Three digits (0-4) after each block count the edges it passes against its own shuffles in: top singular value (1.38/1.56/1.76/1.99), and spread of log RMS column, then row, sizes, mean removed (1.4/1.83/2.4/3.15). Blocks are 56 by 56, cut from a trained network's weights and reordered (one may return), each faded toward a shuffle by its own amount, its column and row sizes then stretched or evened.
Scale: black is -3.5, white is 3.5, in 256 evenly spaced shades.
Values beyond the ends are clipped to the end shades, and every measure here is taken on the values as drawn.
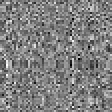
4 3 0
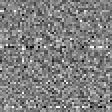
1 0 2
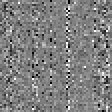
3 4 0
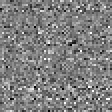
2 0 3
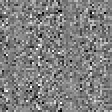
0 3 0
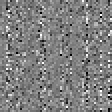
0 4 0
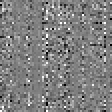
0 4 2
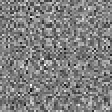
4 1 0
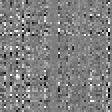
4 4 3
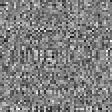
4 0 2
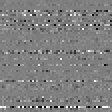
4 0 4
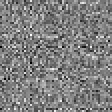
4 1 2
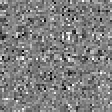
1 2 2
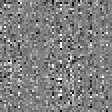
0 4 1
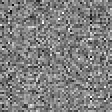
2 2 0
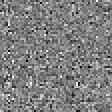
0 2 1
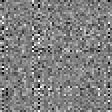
4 3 2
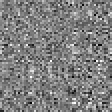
3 1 2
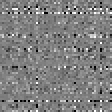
3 2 4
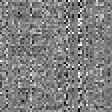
4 4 0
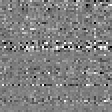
3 1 4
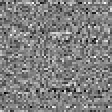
3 0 3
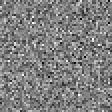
0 0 0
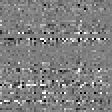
1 2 4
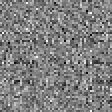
3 1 1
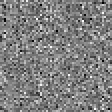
1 2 0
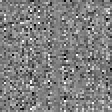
0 3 0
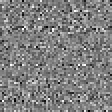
1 0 3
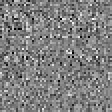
3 1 2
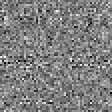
2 0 2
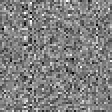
3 2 0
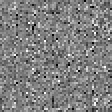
0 3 0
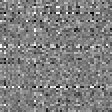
4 2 3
